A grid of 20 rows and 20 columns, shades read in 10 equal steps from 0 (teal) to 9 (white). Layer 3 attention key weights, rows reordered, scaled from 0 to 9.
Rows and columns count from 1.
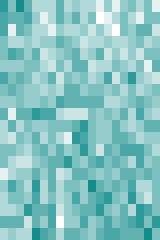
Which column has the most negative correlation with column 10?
1
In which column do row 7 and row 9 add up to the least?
17
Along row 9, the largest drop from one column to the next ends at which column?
8
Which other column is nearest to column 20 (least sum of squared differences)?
15
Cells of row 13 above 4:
6
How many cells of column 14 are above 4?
10
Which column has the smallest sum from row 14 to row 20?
5
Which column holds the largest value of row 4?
11
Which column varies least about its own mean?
16
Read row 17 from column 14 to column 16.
1 4 5
